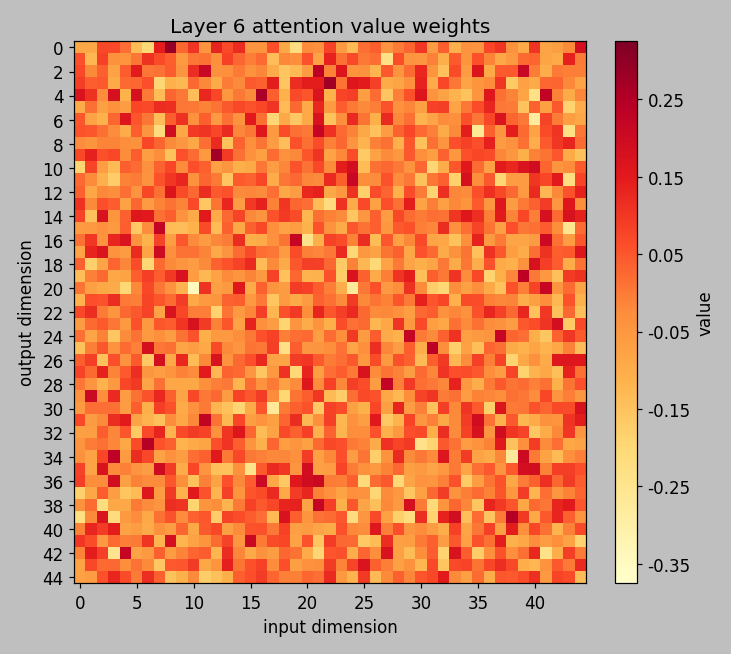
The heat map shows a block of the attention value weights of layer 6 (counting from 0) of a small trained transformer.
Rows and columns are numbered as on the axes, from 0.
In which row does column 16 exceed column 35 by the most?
7
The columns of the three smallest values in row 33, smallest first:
30, 31, 38
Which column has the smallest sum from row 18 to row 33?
18
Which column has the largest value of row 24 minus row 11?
37
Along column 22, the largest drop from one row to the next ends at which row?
4
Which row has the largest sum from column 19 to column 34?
3
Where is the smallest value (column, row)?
10, 20
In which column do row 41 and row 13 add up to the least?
21
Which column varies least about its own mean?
14
